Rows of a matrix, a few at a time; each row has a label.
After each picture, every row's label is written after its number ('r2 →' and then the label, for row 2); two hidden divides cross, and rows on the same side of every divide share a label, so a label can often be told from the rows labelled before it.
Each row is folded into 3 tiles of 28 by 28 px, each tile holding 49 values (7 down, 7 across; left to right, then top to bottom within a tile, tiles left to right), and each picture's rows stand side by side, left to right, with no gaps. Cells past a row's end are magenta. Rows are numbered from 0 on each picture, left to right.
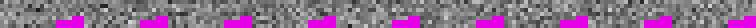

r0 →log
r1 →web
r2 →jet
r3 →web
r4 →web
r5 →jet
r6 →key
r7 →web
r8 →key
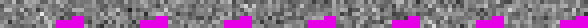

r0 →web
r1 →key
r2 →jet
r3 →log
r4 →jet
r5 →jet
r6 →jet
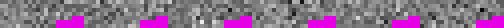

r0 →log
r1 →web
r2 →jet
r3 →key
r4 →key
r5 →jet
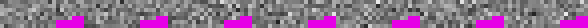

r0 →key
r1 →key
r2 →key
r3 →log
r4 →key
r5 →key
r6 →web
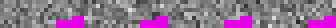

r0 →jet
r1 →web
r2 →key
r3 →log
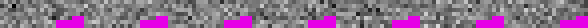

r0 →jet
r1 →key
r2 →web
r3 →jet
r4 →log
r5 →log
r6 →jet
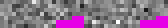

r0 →web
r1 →jet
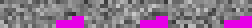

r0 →web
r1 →web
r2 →jet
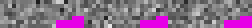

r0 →jet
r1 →jet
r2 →jet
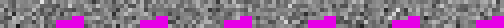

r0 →key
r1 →web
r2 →key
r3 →key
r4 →log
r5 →key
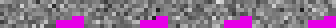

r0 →key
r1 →jet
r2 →web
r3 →log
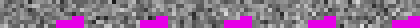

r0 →web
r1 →jet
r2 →log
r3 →web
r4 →key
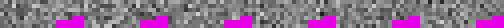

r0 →web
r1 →jet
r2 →key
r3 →web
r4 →key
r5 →web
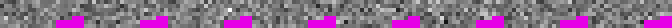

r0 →web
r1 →log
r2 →log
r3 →log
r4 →web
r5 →log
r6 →key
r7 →key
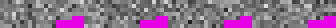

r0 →log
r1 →log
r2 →key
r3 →web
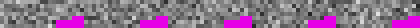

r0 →log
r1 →key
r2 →jet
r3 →jet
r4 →jet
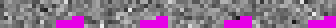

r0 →key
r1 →log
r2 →jet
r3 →web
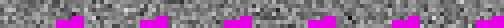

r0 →web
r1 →jet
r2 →log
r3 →jet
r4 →jet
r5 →log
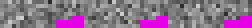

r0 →key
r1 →key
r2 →jet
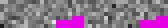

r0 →jet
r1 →log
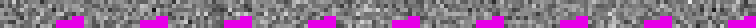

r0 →web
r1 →log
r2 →key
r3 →key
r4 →jet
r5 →log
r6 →jet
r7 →jet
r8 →log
